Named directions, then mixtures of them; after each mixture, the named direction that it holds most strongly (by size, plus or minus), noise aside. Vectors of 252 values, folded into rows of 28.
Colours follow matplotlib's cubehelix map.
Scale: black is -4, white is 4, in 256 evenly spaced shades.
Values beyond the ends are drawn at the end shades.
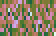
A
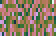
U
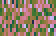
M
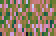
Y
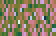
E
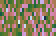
E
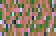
U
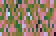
A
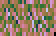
A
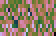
A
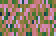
Y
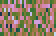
A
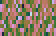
U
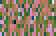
U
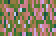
E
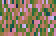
M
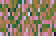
A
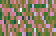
E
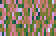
U
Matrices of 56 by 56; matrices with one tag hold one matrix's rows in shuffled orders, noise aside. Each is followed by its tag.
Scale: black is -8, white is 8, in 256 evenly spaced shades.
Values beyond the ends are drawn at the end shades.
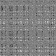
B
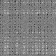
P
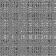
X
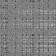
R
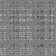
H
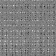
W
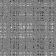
H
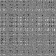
B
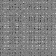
P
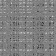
H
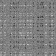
H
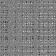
R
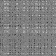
P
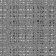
H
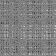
X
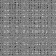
P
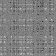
H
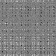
W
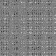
X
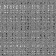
W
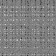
W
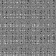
W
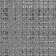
R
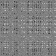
X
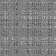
X
